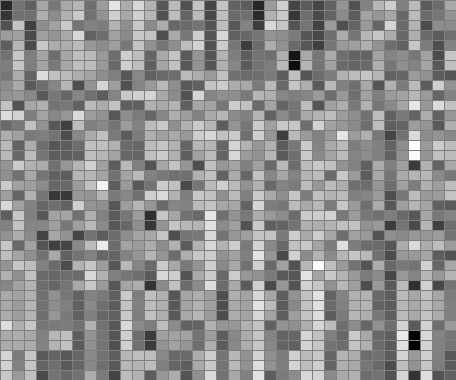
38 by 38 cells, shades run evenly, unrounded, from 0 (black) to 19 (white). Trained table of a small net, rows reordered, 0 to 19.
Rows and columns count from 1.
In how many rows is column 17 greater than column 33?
31
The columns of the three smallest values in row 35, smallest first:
35, 13, 10
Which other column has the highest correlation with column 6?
5
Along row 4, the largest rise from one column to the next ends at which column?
19
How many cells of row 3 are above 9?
21
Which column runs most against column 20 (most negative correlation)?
6
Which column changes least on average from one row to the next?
18
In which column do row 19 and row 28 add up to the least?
16
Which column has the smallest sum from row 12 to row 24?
33
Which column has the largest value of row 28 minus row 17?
17
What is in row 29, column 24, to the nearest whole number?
11
